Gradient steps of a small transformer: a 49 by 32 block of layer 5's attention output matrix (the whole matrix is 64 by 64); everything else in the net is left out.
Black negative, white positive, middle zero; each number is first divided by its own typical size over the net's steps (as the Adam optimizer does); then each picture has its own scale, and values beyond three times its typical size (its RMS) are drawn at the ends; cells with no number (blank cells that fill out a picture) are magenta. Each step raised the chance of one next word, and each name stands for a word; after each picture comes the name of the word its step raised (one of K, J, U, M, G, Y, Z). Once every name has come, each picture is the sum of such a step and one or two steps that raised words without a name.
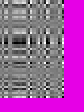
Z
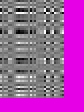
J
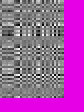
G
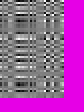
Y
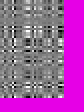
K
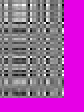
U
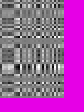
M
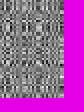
K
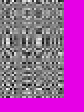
Z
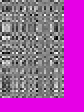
Y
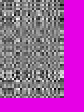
U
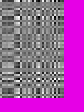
Z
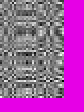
G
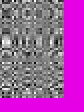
Z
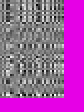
U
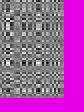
G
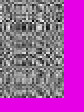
U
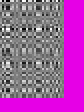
M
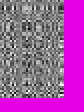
Y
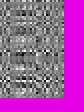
M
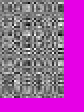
G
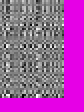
G
